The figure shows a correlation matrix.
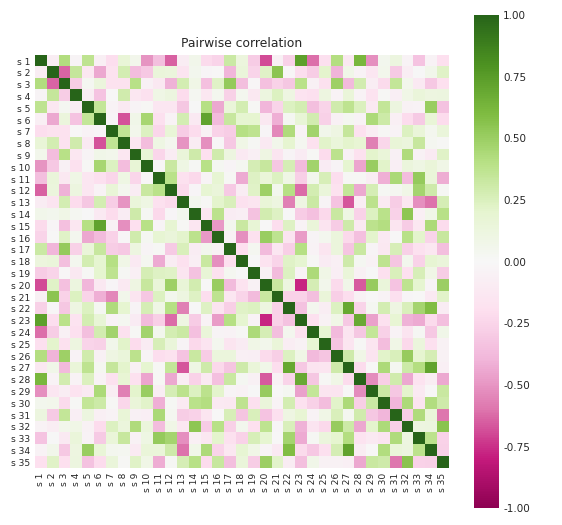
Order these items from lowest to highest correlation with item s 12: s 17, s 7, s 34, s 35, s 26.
s 17, s 26, s 35, s 7, s 34
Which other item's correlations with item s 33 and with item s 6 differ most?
s 8
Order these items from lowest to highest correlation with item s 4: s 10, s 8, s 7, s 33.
s 10, s 7, s 33, s 8
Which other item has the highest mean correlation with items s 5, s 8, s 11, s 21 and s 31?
s 33
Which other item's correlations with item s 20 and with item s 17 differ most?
s 23
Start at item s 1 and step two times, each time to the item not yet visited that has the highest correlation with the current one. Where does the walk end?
s 28
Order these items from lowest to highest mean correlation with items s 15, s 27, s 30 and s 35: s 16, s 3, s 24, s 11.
s 3, s 11, s 16, s 24
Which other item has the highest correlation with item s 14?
s 32
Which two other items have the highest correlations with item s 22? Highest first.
s 27, s 34
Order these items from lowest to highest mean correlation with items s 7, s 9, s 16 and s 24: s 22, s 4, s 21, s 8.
s 21, s 4, s 8, s 22
